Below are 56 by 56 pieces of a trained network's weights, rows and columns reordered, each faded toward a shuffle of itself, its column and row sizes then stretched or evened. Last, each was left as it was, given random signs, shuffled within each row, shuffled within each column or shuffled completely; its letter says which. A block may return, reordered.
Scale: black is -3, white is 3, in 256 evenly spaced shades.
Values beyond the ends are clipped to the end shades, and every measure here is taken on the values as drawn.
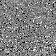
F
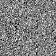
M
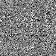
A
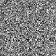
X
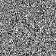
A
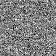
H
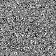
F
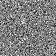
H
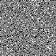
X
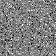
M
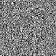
X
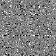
X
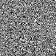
A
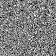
M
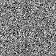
F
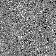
M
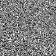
A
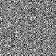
X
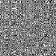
X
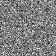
F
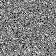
H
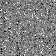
M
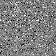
F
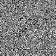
A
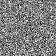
M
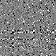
X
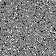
H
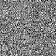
X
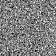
H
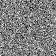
H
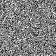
H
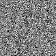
M
